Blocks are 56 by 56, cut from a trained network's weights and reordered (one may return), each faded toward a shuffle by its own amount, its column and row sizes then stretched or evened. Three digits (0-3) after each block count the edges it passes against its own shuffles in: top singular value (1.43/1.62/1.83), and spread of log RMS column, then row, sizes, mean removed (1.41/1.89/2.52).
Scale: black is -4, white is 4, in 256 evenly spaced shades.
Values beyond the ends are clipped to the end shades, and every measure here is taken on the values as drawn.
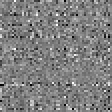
2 2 3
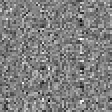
3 2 0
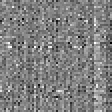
3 1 2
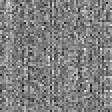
3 1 1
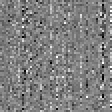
1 3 0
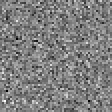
0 1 0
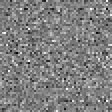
0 0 2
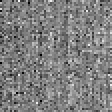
2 1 1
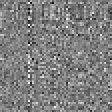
3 2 2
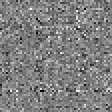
0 2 2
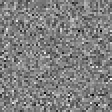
1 0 1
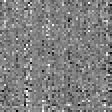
0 3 1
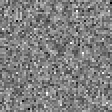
0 0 0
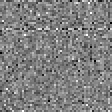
3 0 1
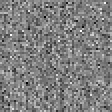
0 0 0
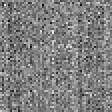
1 1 1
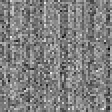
3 1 0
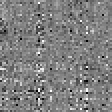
3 3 2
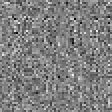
2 2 1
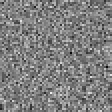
2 0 0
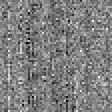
2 2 0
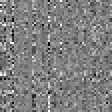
3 3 1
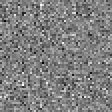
0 1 1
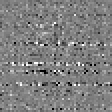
0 1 3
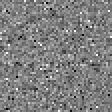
0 0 0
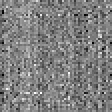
3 1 2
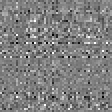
3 2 3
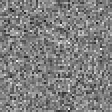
1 1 0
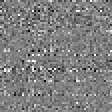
0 2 3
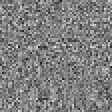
2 1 1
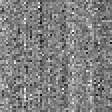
2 2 0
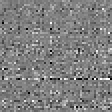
3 1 3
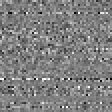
1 0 3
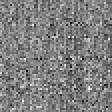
1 0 2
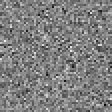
0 0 0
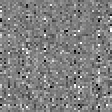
0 3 2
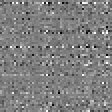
1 2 3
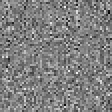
2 2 0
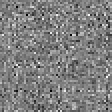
2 2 2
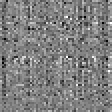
3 1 3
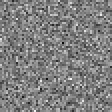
0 0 0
